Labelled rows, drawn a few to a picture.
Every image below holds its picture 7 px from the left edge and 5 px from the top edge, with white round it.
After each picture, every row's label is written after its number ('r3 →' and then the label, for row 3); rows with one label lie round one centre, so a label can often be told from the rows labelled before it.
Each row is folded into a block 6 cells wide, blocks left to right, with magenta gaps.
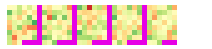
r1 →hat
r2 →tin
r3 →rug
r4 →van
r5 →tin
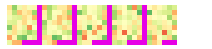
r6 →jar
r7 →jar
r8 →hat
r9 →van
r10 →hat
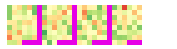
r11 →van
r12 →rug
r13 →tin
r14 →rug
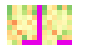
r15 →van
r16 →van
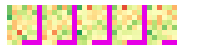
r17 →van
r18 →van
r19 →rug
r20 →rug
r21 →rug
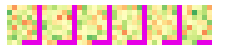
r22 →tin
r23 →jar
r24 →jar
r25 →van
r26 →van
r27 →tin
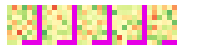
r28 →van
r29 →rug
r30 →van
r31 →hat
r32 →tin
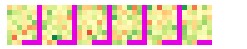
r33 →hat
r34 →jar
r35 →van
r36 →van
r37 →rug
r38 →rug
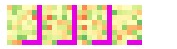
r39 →jar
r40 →tin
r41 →tin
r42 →hat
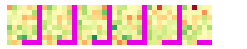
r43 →jar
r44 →jar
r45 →jar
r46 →jar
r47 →rug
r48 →rug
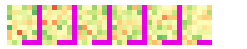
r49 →van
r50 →rug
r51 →van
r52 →van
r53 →jar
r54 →jar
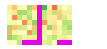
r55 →tin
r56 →rug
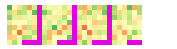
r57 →van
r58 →hat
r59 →van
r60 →van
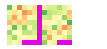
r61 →rug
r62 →hat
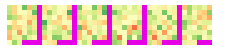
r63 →van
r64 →jar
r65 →van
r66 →hat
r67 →hat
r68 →jar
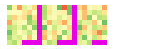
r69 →rug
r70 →van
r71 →tin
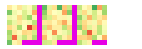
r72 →hat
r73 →van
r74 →van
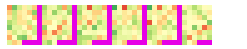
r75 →jar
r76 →van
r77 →rug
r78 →rug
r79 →rug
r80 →hat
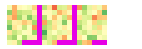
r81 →tin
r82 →rug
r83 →jar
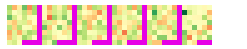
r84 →van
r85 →tin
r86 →rug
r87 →van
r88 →jar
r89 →hat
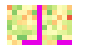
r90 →jar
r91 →jar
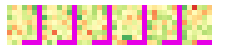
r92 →van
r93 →van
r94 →van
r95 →jar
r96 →tin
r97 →rug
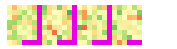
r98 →tin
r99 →van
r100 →tin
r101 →jar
